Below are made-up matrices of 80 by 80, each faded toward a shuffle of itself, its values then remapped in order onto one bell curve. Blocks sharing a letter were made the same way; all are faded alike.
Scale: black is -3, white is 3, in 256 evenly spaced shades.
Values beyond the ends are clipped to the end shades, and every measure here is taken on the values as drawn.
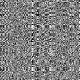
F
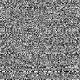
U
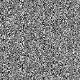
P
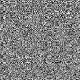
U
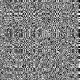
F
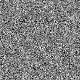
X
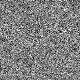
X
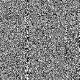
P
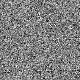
X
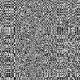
F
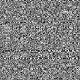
U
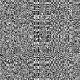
F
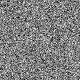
X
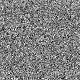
X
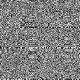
U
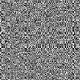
F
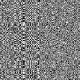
F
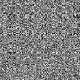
U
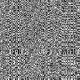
F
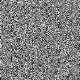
P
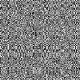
F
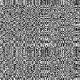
F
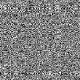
U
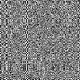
F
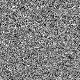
X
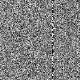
P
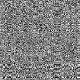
U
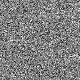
X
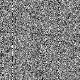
P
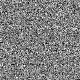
X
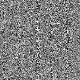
P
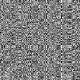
F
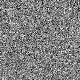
X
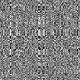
F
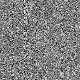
P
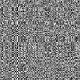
F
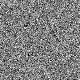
X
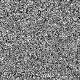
X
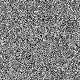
X
